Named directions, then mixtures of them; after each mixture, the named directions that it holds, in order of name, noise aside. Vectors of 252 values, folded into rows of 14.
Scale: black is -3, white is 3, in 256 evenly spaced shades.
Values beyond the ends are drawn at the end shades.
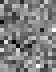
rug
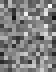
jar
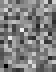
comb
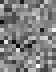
rug.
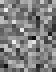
comb, rug.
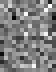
comb, jar.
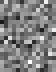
comb, jar, rug.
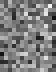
jar.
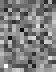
comb.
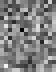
comb.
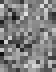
comb, jar, rug.
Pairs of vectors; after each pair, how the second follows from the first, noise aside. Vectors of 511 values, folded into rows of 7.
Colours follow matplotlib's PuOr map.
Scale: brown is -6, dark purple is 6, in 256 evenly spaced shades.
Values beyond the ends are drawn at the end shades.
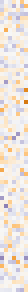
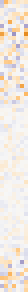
reversed, negated, partly zeroed.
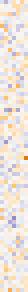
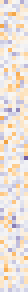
sign-scrambled.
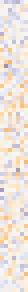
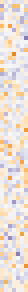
shuffled.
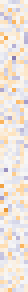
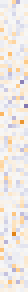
reversed, negated, partly zeroed.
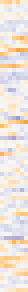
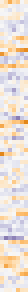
copied.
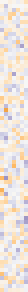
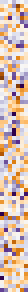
wrapped around, scaled up.
